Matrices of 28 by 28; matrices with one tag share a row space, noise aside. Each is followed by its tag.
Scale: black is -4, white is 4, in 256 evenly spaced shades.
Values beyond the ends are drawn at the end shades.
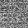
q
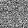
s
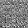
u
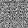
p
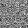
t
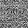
s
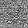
s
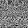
s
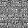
s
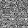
u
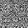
u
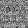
p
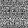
p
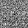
u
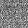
p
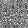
u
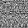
u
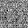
s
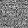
u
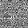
s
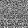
s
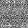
p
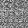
q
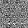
p
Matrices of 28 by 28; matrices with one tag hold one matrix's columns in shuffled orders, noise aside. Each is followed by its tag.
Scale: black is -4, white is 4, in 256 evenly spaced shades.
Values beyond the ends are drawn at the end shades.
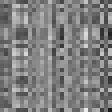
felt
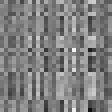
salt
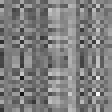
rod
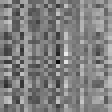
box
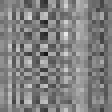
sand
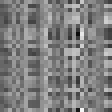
felt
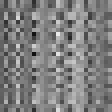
sand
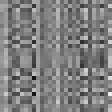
rod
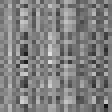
box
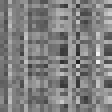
box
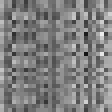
sand
